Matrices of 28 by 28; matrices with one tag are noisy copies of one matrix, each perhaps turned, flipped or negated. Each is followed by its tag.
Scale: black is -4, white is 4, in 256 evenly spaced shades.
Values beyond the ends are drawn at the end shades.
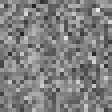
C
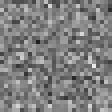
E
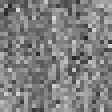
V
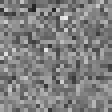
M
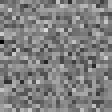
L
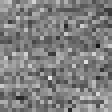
V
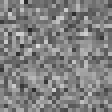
C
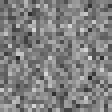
C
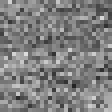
V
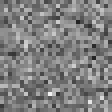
C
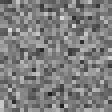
E
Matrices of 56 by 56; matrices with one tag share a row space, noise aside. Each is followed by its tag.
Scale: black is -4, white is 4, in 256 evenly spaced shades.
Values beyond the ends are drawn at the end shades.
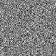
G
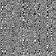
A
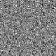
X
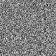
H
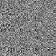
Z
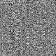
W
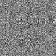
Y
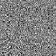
Z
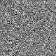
W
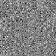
H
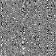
A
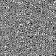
Y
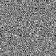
G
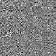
Z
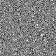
X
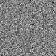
X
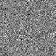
Y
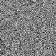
X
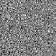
Z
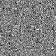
X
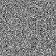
H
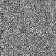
G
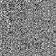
Z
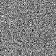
G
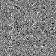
W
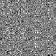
Z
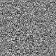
W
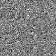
W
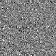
G
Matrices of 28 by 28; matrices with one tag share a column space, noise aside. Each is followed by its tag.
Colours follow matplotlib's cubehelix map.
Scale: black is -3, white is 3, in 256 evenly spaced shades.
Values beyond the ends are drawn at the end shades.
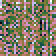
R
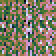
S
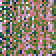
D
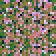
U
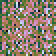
U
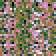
U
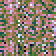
R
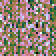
S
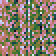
S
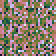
U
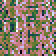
D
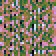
S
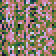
S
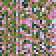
U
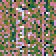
U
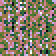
D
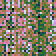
R
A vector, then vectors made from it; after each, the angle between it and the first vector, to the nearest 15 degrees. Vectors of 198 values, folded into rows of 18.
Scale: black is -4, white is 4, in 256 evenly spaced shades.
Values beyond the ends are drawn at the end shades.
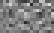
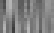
90 degrees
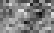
30 degrees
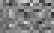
165 degrees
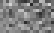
15 degrees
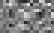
15 degrees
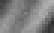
90 degrees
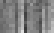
105 degrees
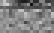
45 degrees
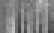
75 degrees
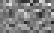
15 degrees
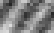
120 degrees
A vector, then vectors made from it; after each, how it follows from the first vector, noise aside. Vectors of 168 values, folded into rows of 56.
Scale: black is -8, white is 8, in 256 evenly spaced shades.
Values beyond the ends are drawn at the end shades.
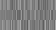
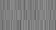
negated, shrunk.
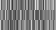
reversed, scaled up.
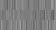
wrapped around, negated, partly zeroed.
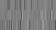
negated, partly zeroed.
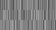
wrapped around, negated.
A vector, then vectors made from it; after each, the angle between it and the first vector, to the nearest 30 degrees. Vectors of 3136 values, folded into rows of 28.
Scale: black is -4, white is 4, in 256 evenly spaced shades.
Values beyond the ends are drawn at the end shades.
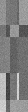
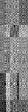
150 degrees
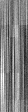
60 degrees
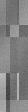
30 degrees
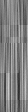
120 degrees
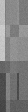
120 degrees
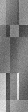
30 degrees
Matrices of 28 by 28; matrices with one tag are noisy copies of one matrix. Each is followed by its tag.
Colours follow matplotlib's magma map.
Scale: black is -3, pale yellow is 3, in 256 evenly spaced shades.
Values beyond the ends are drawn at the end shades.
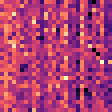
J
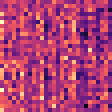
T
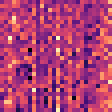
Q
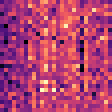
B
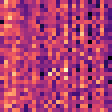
J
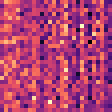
J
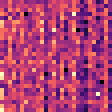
T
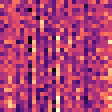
Q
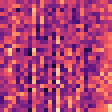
Q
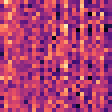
J
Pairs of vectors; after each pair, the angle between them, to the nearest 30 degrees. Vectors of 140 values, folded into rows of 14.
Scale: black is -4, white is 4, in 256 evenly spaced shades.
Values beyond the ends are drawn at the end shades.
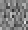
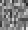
90 degrees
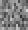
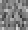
30 degrees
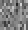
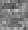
120 degrees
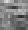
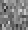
60 degrees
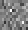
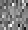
90 degrees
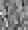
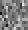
150 degrees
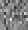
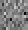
150 degrees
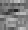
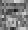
30 degrees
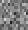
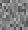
120 degrees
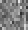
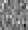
120 degrees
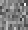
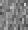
30 degrees
